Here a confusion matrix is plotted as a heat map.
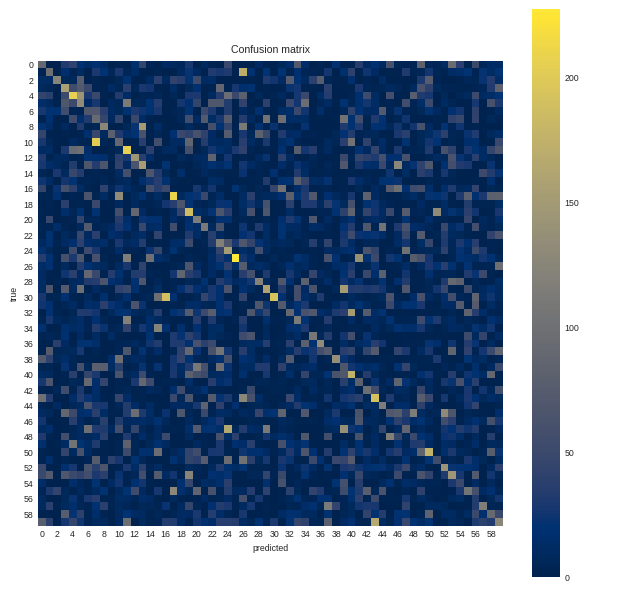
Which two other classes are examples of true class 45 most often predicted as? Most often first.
52, 48
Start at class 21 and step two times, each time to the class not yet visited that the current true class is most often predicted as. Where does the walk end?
6
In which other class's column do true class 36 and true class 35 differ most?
34
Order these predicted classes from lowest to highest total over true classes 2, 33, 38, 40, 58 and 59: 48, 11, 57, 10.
48, 57, 10, 11
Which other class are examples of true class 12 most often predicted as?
22
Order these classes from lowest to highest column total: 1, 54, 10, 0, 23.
54, 1, 0, 10, 23
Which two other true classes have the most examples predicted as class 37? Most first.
57, 59
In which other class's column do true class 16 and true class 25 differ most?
41
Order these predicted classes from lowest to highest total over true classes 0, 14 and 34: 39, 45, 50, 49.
39, 50, 45, 49
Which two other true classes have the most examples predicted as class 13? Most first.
8, 41
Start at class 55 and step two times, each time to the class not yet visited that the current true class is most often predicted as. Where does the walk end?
10
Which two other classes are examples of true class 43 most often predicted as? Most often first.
26, 0
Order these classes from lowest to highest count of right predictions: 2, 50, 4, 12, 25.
2, 12, 50, 4, 25
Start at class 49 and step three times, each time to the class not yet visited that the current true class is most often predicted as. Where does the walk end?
11
